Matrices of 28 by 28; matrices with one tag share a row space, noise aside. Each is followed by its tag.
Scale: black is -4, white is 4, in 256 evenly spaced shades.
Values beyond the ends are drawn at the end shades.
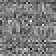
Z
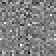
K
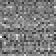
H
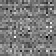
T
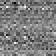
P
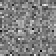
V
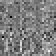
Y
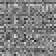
P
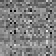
T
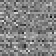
P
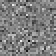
K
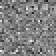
V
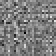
P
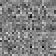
Z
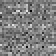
Z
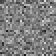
Y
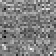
H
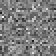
V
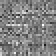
Z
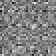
V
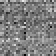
P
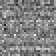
H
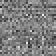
Z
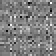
T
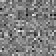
V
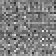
P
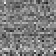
H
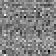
H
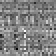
P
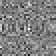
K
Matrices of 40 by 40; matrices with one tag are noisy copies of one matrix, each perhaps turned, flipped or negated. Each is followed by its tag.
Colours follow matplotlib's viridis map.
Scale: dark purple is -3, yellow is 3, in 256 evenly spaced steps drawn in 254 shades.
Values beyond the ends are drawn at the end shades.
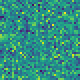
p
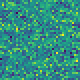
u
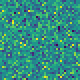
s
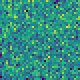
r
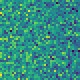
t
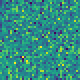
r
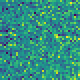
t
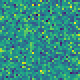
p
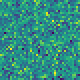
p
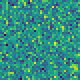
u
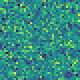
u
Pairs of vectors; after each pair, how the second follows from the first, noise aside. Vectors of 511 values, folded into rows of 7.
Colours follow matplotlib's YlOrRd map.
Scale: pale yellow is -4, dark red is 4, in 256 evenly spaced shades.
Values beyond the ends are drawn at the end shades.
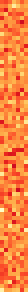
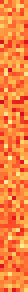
wrapped around.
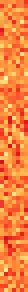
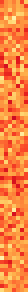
wrapped around.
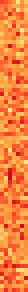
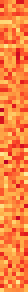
wrapped around.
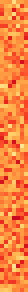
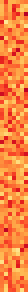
wrapped around.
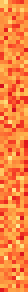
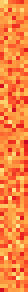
copied.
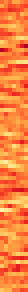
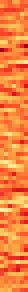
copied.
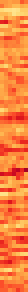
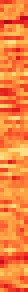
wrapped around.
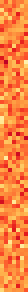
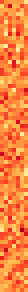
reversed.
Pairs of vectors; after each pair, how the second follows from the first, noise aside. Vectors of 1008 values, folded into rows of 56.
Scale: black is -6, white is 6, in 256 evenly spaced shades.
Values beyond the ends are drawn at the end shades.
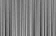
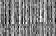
wrapped around, negated, scaled up.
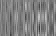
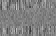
reversed, negated, partly zeroed.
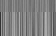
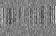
reversed, negated, partly zeroed.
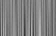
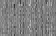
wrapped around, partly zeroed.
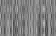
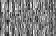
wrapped around, negated, scaled up.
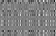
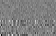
reversed, partly zeroed.
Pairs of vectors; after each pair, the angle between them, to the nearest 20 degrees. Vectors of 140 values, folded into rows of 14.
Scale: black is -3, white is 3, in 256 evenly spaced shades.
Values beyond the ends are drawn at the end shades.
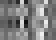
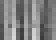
100 degrees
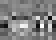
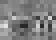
160 degrees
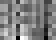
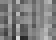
160 degrees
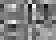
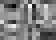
160 degrees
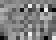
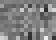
160 degrees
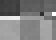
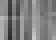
80 degrees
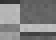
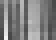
100 degrees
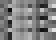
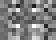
100 degrees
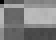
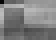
20 degrees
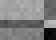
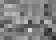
60 degrees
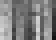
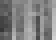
160 degrees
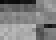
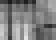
40 degrees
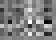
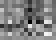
160 degrees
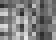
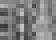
160 degrees
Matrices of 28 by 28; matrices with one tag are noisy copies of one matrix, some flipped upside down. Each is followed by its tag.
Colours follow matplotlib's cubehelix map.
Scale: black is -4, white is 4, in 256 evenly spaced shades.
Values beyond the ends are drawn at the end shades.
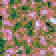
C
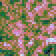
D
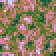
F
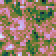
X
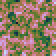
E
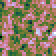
C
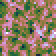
C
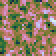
C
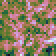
D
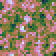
F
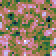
E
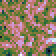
D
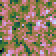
C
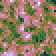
F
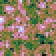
X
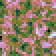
C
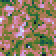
X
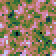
E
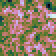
D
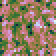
C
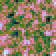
E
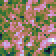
D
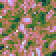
F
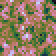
F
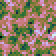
C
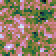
X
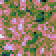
X
